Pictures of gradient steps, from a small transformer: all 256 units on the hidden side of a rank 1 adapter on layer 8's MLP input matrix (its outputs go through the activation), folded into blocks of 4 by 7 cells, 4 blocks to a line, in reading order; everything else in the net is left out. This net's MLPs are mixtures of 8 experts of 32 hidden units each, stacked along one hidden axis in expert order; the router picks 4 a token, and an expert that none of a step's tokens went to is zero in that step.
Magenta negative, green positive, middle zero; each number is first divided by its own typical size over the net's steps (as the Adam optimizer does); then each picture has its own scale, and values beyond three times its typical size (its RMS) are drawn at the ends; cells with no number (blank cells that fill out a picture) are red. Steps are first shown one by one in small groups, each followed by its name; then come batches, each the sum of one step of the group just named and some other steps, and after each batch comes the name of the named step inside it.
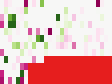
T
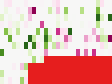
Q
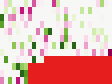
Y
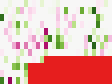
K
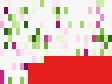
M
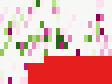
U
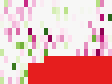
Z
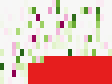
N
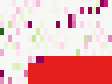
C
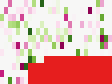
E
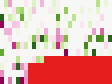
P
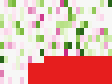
P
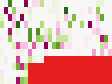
E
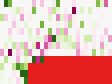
Y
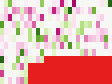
E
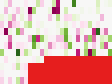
P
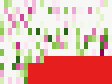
E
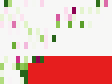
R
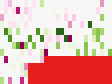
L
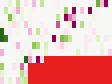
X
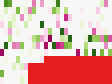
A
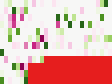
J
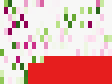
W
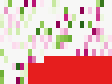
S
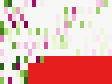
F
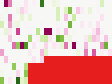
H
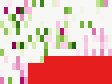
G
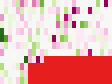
X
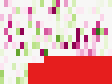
H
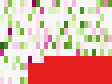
A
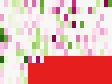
X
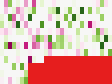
W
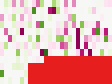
A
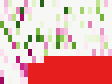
G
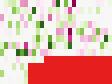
W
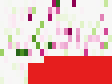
J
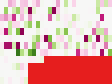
J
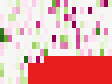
X
